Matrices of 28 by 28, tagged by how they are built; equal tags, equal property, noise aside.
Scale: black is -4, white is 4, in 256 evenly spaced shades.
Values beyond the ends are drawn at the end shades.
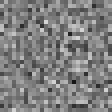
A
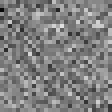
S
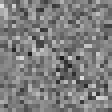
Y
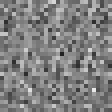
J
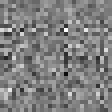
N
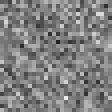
S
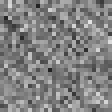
S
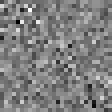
Y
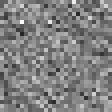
S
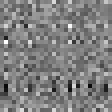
N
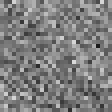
S
